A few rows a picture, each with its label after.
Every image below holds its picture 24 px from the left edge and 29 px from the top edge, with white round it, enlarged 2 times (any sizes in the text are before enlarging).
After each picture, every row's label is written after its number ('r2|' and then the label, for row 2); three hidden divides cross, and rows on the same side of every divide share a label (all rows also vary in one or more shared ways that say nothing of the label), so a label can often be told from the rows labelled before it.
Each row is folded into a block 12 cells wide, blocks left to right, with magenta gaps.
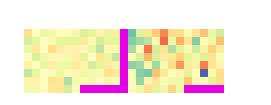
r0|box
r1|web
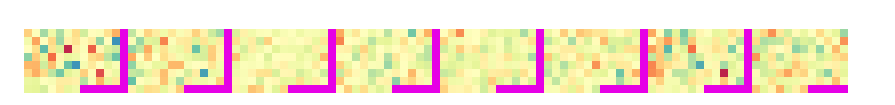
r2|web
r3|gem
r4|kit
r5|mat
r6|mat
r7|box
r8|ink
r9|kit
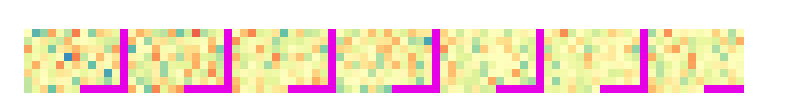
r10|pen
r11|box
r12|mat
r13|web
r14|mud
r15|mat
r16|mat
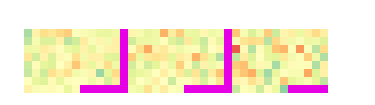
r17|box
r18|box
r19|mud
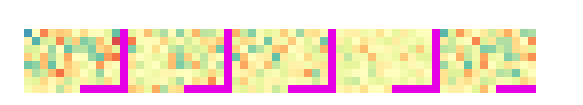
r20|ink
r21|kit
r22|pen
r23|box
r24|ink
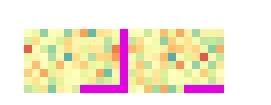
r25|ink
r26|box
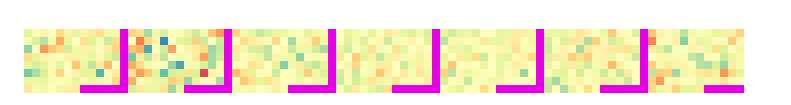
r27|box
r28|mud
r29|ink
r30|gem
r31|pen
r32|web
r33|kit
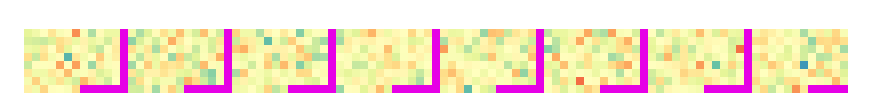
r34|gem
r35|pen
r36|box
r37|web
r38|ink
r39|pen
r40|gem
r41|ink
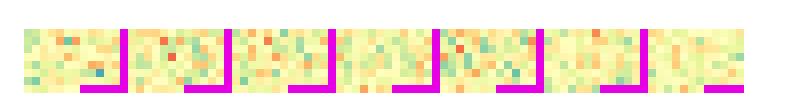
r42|web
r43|mud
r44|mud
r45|kit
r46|mat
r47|web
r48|box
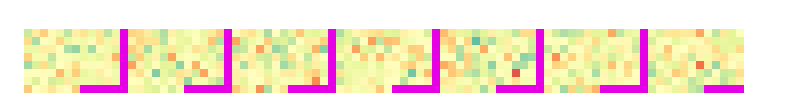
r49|kit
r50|mud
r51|kit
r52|web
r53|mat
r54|pen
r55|box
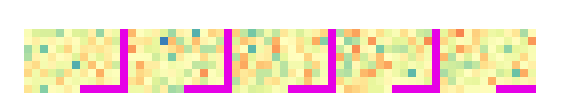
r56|pen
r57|kit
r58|pen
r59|mat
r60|mat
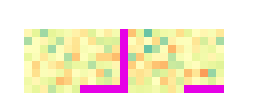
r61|pen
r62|pen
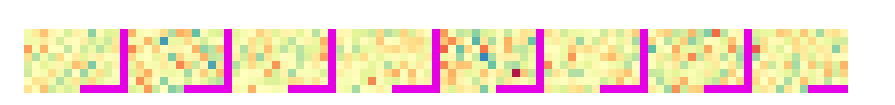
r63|mat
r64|mat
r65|kit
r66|pen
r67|kit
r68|box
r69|box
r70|mud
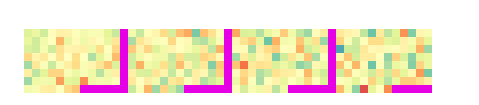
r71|pen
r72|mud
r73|gem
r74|gem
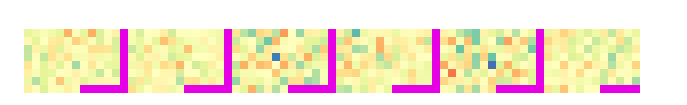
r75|web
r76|gem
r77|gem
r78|pen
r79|ink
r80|kit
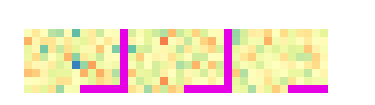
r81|ink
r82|pen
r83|pen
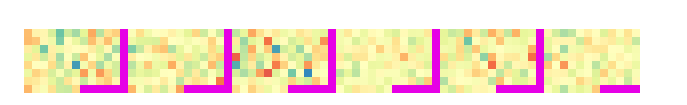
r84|kit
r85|gem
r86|kit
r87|box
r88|gem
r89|pen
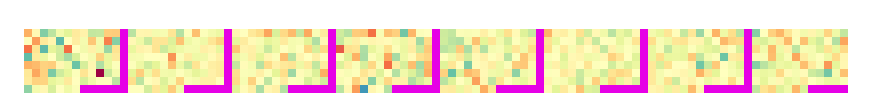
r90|ink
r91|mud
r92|mud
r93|mud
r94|pen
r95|mat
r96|ink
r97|mud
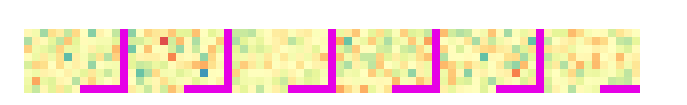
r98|gem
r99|web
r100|pen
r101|kit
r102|gem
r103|web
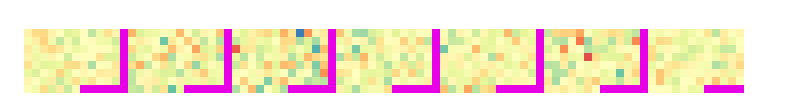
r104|mat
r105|box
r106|mud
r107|pen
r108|gem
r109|mud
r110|kit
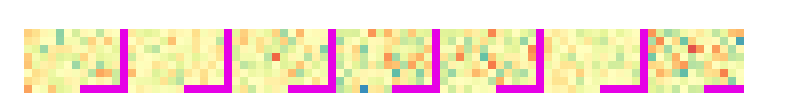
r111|kit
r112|pen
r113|mud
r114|web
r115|gem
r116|kit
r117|web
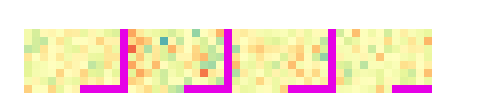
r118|gem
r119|mat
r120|box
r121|mud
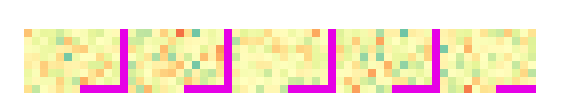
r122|gem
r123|gem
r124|web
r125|kit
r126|box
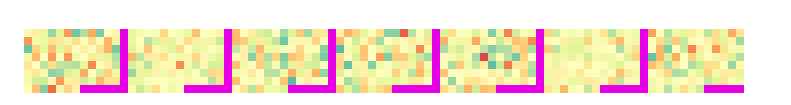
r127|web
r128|box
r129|mat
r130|box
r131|ink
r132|kit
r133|web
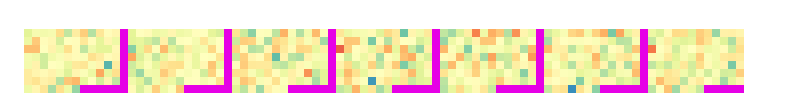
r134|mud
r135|gem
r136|pen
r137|mat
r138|pen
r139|mud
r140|mud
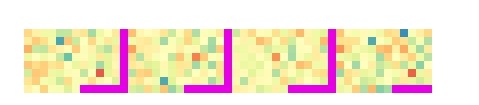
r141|kit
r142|mat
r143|mud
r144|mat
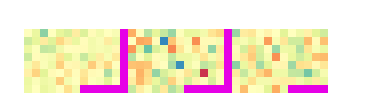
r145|pen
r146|ink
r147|ink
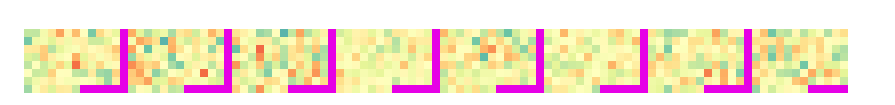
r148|web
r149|ink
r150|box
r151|ink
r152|box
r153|mud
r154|pen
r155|mud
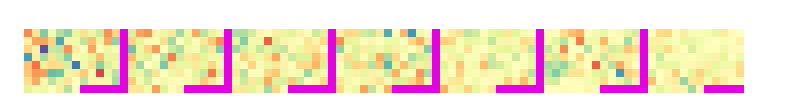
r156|ink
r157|mat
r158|pen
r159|kit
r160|kit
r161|box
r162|mat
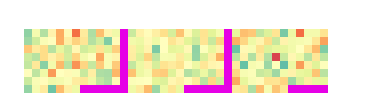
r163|web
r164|ink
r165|mud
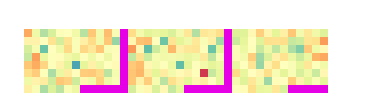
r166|pen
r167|ink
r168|ink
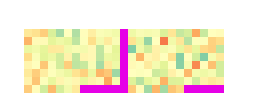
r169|kit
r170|pen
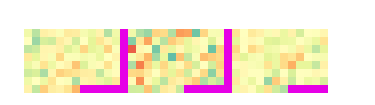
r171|gem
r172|ink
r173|mat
